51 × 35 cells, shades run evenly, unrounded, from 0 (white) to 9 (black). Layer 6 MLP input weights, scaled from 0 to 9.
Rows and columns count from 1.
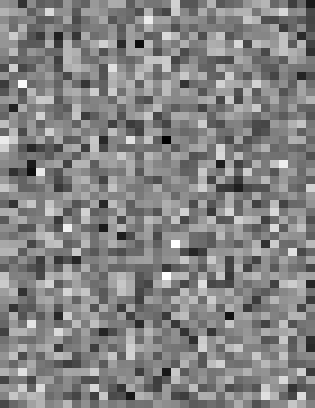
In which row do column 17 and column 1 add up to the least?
18
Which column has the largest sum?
35
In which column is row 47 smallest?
3
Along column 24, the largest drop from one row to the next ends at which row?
28
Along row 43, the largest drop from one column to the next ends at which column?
23
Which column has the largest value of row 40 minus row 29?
26
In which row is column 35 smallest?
24
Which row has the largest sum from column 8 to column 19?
16
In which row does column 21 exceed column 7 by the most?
42
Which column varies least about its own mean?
22
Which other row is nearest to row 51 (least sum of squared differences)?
25
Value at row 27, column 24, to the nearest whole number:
7
